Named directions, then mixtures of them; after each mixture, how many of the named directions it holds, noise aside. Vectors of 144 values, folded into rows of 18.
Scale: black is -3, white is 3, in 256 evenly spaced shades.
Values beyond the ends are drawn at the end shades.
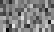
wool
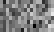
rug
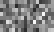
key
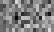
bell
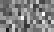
two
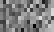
two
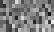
two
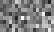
three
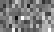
four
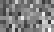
four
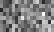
four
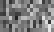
three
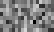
one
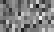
four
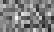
one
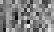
three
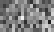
four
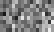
four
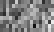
three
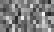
three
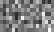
four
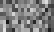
four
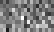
three
